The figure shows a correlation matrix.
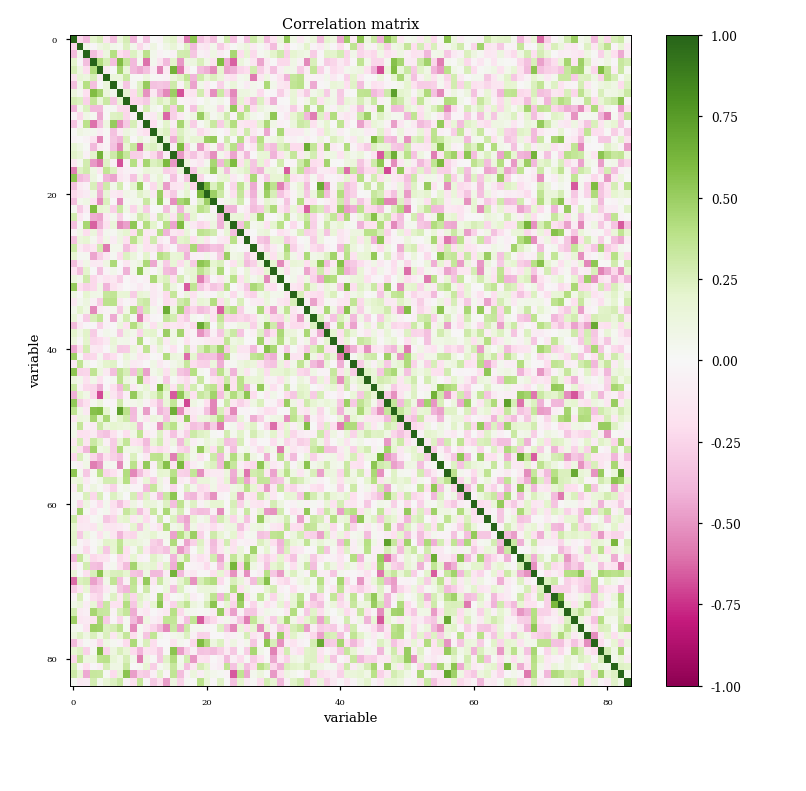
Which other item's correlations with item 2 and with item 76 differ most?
24
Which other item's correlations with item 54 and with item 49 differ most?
74
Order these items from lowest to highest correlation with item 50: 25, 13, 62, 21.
13, 62, 21, 25
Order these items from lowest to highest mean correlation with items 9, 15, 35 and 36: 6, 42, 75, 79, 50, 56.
42, 6, 56, 75, 79, 50
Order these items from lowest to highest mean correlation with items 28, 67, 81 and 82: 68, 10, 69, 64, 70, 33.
64, 68, 10, 33, 69, 70
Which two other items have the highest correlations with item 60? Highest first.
64, 16
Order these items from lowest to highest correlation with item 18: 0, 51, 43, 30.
30, 51, 43, 0
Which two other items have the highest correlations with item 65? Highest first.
47, 81
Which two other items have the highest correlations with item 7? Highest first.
48, 3
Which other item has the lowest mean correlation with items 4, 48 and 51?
16
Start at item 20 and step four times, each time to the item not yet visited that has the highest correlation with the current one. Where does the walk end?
29
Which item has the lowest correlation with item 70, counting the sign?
0
